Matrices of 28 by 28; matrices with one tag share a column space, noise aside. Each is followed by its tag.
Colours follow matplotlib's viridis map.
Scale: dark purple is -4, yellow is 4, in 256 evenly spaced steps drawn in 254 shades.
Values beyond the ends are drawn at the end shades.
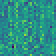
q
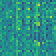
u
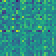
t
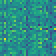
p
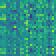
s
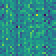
s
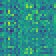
s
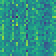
u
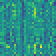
q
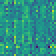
q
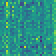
q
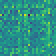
s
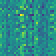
s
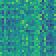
t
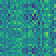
s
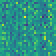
u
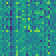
t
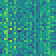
p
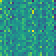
t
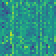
q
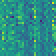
u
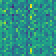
s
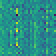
s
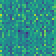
s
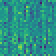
q
